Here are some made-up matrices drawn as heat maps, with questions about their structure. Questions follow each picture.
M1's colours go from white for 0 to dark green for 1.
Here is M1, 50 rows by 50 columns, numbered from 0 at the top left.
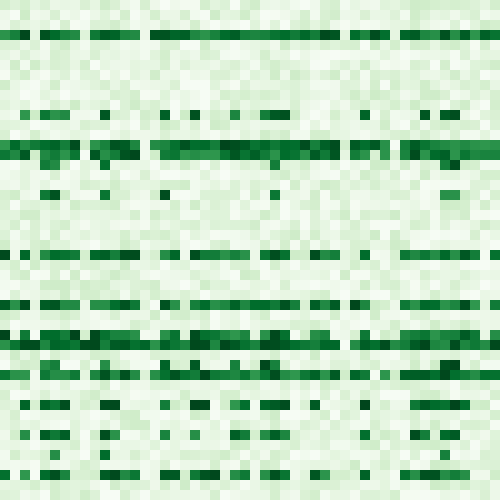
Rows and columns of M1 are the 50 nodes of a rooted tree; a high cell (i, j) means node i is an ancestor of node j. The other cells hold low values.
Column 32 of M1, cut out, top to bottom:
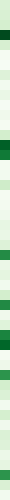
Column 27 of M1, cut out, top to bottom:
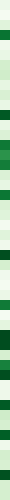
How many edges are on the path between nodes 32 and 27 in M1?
8
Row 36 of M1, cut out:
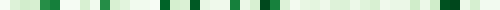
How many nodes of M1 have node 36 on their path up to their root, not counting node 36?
10
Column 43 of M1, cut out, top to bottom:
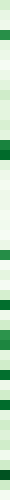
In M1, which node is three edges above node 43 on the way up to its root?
33
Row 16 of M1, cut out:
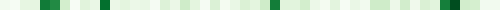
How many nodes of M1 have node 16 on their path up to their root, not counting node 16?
6
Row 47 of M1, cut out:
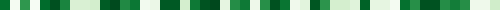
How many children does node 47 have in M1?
7
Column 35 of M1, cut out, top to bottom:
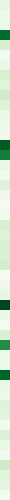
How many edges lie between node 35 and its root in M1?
6
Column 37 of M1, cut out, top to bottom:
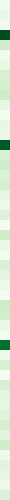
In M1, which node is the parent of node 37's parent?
14
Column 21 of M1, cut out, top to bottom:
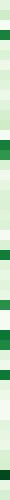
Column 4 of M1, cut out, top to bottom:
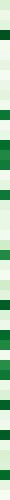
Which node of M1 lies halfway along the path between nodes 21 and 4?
11
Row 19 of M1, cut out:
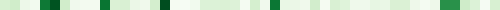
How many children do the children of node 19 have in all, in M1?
3
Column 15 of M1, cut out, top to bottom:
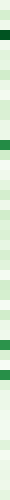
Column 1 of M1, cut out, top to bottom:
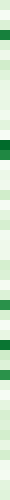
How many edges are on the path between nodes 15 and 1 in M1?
2
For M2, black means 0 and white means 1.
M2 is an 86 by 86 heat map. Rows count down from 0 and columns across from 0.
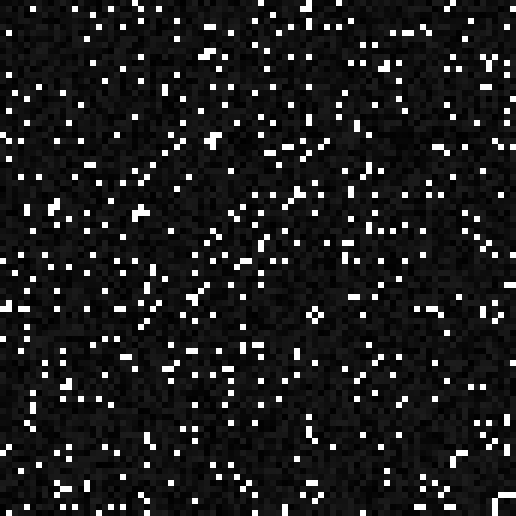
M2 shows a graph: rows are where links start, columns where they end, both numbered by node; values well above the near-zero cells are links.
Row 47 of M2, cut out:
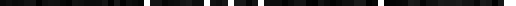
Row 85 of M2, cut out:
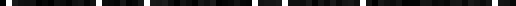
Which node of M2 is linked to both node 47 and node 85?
node 24
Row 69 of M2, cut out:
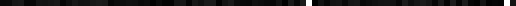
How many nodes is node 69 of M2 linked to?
2
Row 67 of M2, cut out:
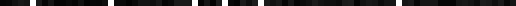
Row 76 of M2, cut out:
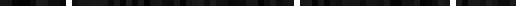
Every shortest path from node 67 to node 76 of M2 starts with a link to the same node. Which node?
node 32
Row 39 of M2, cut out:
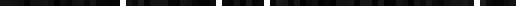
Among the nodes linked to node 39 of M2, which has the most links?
node 20
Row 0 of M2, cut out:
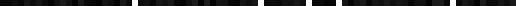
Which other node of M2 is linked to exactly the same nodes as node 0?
node 19
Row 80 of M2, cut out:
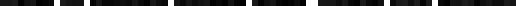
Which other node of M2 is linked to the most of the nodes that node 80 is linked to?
node 51
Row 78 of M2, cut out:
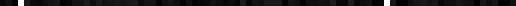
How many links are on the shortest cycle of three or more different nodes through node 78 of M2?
5
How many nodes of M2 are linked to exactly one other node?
3
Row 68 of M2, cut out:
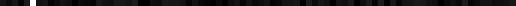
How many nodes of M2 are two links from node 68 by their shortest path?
6
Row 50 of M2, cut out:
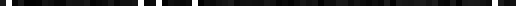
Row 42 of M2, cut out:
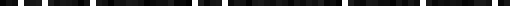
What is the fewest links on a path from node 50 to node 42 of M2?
2
